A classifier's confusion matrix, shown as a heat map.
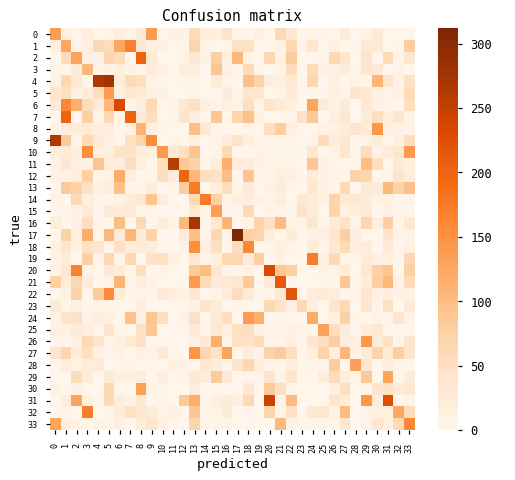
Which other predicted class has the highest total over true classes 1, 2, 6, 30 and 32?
8
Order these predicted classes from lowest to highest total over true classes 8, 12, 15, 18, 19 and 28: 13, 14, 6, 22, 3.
22, 14, 6, 3, 13
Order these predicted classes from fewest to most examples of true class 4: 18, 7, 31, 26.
26, 31, 7, 18
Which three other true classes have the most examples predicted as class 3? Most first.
32, 10, 17
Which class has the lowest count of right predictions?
30
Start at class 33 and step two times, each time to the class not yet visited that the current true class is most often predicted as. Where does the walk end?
9
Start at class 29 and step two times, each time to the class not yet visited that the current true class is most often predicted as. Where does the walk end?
20
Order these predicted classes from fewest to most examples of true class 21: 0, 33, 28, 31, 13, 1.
28, 1, 33, 0, 31, 13
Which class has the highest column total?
13
